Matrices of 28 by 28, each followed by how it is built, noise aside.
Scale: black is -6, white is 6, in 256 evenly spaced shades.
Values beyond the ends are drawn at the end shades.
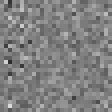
uneven columns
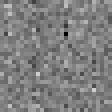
uneven columns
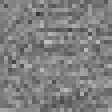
blocks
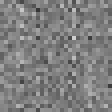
low rank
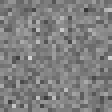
uneven rows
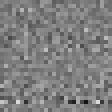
uneven rows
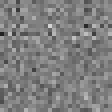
low rank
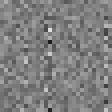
uneven columns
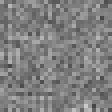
blocks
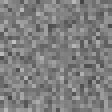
repeating rows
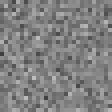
noise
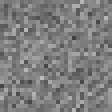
Hankel
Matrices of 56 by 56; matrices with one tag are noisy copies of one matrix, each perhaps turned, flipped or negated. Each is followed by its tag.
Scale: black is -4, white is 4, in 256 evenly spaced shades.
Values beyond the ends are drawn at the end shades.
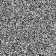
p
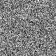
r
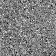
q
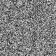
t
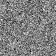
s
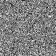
p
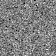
s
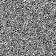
p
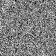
p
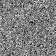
r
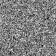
q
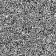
p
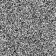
t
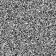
p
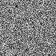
p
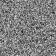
r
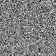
p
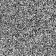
q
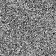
r
